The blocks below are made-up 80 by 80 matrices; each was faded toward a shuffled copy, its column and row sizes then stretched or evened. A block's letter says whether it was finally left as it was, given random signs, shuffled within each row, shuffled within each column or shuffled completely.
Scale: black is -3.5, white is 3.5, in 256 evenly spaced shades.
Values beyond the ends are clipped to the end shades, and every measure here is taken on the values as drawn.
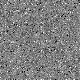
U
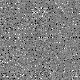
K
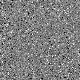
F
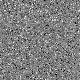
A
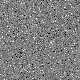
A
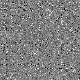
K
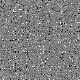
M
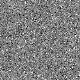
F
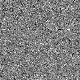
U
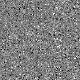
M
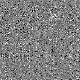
K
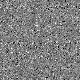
U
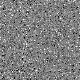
F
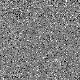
M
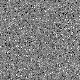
F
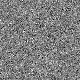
A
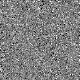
M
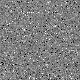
U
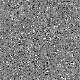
K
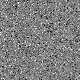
A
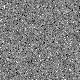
A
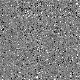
M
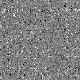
K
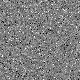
A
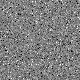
A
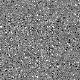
M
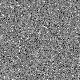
A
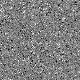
F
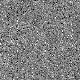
F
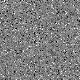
M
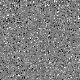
M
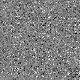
K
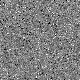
A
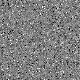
F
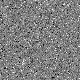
A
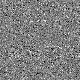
U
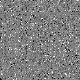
K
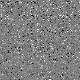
M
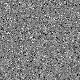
U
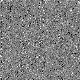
F
